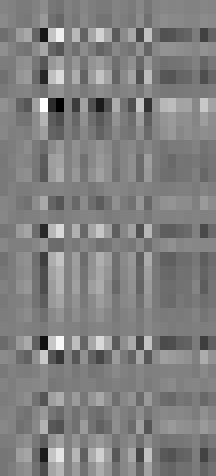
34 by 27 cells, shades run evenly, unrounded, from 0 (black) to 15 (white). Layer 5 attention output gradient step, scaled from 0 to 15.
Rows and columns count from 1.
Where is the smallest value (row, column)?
8, 8
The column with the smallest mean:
6
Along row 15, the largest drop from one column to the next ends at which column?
7
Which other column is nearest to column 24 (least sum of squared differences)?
27
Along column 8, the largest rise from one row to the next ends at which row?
3
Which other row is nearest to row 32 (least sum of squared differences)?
5
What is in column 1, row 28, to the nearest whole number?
8
